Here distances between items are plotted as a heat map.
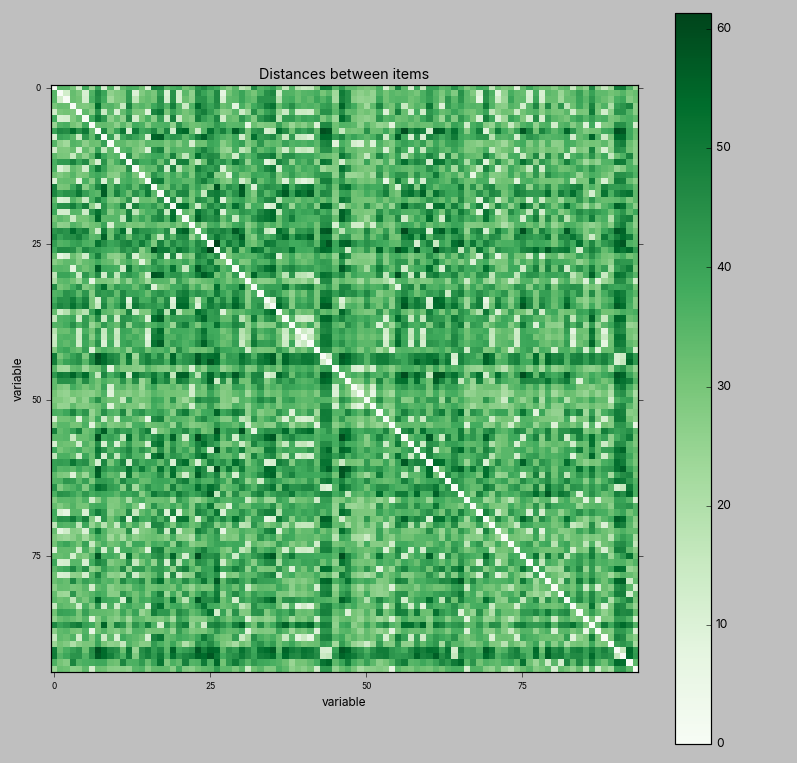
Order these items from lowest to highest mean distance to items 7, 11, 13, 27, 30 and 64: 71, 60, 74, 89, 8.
71, 89, 74, 8, 60
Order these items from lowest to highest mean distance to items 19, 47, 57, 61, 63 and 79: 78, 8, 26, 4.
4, 8, 78, 26
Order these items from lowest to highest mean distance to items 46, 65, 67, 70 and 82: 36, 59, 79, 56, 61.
59, 36, 56, 79, 61
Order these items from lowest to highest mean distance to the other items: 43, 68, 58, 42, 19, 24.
42, 68, 19, 58, 24, 43
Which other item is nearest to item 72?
50
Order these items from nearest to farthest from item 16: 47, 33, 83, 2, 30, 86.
2, 86, 33, 83, 47, 30
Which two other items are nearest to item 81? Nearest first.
92, 79
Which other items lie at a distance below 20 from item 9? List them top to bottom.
22, 45, 48, 49, 51
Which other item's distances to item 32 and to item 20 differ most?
55
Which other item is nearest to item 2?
68
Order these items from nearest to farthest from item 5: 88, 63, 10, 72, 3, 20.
20, 72, 3, 10, 88, 63
